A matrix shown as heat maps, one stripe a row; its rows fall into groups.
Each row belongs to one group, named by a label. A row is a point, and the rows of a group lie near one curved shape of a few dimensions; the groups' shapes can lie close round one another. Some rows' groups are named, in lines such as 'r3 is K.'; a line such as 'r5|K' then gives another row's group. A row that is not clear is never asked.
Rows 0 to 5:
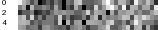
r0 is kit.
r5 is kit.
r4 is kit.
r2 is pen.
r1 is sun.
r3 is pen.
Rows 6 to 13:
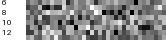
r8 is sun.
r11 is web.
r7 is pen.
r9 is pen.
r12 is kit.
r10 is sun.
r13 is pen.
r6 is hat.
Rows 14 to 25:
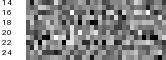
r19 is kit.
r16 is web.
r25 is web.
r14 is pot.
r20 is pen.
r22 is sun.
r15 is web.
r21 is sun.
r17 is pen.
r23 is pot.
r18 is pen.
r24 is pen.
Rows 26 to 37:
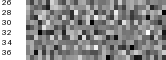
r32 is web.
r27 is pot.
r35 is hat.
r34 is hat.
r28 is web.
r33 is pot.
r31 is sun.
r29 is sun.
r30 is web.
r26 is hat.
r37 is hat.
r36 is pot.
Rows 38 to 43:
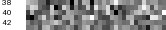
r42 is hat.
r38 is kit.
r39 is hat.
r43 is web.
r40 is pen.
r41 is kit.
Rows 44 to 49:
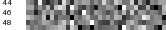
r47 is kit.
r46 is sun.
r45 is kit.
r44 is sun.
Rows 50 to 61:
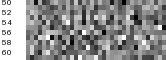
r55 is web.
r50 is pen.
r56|sun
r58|kit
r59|hat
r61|pen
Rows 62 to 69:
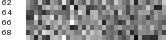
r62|sun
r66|sun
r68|sun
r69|sun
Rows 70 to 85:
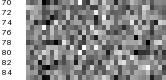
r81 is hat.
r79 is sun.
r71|kit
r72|hat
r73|pen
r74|sun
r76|pot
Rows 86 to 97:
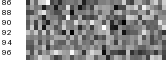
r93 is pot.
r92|kit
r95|kit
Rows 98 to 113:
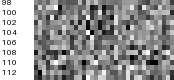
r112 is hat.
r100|web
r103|web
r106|hat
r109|pen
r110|web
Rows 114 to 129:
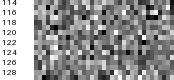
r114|hat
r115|web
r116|kit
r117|web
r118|sun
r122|hat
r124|sun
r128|web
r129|sun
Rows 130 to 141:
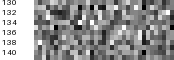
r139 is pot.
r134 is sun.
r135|kit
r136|sun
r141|sun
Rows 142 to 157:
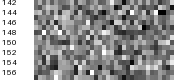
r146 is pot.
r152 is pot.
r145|kit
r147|hat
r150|pen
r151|sun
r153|sun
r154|pen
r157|kit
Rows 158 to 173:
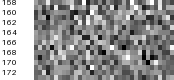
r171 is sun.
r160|sun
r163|pen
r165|web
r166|sun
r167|pot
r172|sun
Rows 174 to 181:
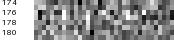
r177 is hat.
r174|kit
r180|sun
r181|kit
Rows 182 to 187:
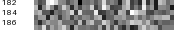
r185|web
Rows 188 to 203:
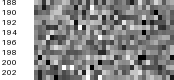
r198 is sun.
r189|sun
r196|web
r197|kit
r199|hat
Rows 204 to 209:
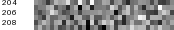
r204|sun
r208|pot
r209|pen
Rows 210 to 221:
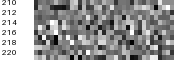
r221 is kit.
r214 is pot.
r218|pen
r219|kit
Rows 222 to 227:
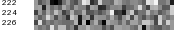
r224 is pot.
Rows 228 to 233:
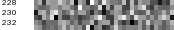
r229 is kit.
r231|kit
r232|pen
